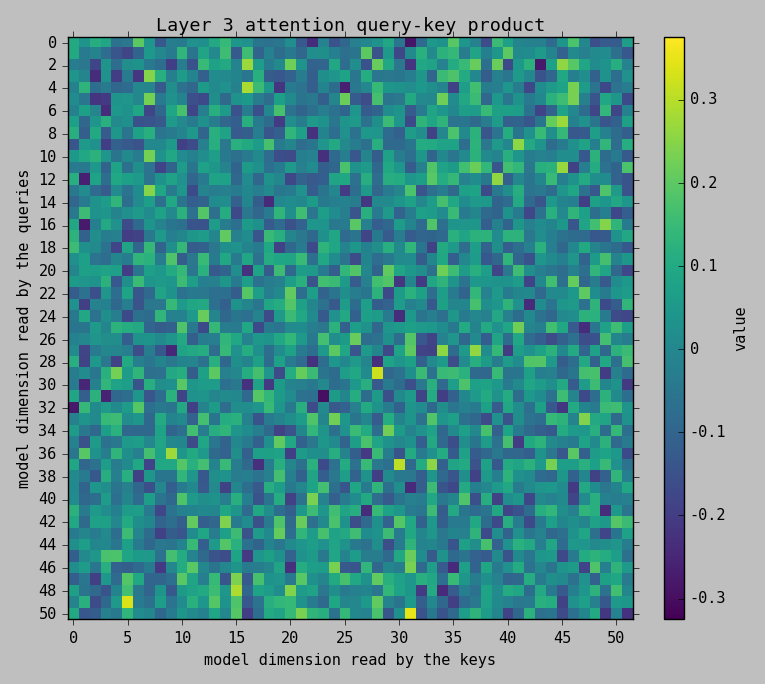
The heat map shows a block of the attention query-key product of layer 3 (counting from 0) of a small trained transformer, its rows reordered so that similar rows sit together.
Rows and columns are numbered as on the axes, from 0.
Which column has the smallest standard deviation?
36
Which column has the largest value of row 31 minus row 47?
2
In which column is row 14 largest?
34
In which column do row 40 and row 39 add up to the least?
46
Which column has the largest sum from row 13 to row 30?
37
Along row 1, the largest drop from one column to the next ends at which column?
28
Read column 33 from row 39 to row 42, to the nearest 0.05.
0.15 0.1 0.15 0.05
